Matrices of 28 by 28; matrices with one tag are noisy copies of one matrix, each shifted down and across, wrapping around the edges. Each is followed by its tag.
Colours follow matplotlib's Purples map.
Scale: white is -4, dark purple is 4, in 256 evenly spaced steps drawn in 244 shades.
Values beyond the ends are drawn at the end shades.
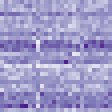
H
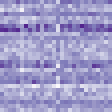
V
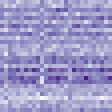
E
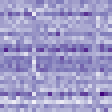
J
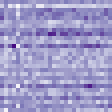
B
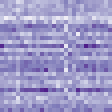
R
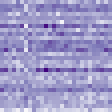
R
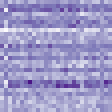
V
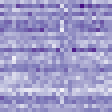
R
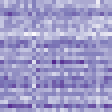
R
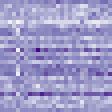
R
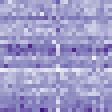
H
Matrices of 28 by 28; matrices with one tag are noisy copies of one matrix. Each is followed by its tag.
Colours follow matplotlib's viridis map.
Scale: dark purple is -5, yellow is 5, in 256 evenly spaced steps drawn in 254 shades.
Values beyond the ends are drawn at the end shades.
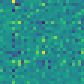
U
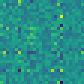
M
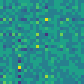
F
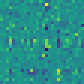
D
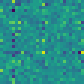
U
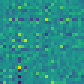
F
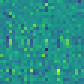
D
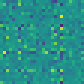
M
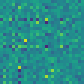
F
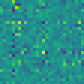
U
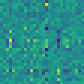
D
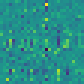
D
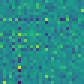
F
